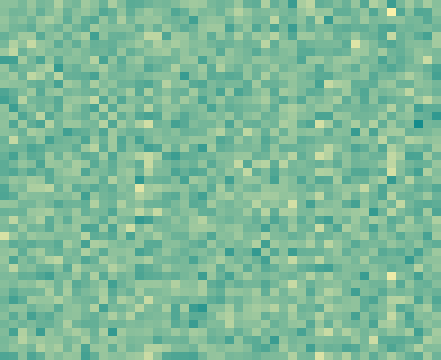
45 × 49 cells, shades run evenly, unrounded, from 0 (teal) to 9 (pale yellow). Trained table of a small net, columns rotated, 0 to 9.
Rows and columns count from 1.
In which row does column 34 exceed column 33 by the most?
1
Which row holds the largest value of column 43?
18
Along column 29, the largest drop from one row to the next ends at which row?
32
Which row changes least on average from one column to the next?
7
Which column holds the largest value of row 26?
33
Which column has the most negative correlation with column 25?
46
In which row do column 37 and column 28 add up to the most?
22
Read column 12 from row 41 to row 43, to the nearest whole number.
4 6 5
